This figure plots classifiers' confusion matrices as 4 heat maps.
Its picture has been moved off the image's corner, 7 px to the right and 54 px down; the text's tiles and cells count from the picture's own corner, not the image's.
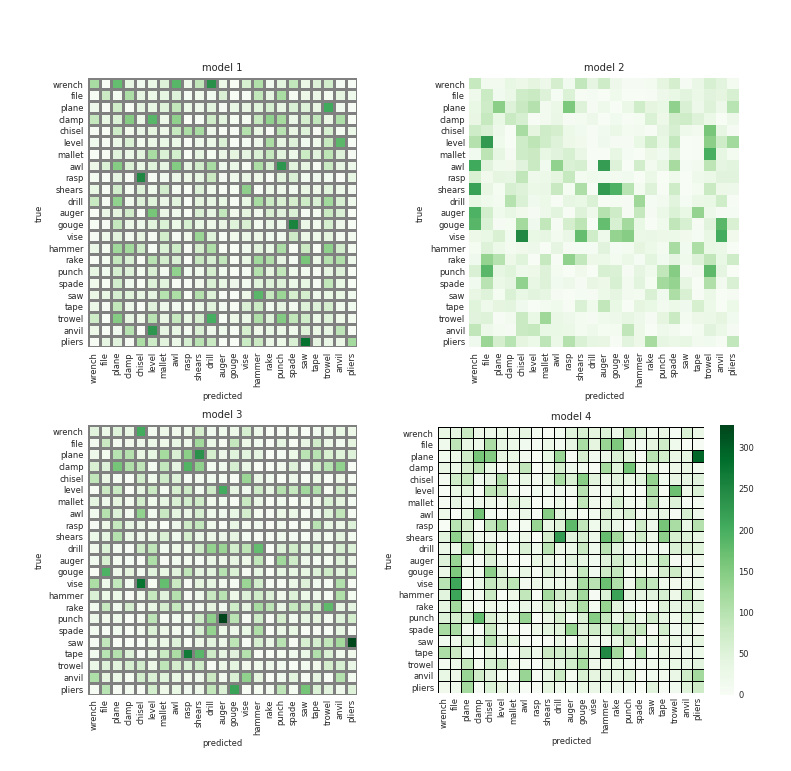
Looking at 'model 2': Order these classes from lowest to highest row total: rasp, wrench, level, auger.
rasp, wrench, auger, level
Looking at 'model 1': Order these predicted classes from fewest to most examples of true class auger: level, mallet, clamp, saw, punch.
saw, mallet, punch, clamp, level
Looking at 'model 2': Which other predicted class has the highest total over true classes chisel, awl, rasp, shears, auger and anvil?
wrench
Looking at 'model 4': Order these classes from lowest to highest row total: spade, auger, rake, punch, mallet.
mallet, auger, rake, spade, punch
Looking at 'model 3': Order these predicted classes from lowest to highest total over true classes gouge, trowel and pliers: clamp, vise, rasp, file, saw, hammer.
vise, hammer, clamp, rasp, saw, file
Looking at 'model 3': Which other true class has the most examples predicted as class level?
auger
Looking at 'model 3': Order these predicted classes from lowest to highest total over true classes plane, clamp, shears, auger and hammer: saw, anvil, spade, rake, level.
rake, saw, spade, level, anvil
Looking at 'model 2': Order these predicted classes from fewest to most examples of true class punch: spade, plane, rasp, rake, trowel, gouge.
rasp, rake, plane, gouge, spade, trowel
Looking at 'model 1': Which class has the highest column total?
plane
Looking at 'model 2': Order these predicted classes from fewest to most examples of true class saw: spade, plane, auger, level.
plane, auger, level, spade
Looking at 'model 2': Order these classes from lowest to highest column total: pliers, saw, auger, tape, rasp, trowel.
saw, tape, pliers, rasp, auger, trowel
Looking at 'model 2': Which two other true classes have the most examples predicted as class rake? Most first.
pliers, level
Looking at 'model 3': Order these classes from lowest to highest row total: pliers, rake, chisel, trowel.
chisel, trowel, pliers, rake
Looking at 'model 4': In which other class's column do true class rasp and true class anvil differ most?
auger
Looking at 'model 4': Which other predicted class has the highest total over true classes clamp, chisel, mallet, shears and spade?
drill
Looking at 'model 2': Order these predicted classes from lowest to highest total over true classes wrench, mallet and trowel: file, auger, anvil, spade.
auger, anvil, file, spade
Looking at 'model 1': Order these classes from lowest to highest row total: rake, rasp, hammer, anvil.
rasp, anvil, hammer, rake
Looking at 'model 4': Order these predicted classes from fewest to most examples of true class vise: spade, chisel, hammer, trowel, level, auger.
trowel, auger, level, chisel, spade, hammer
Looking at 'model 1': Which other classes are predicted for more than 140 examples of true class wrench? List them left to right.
plane, awl, drill
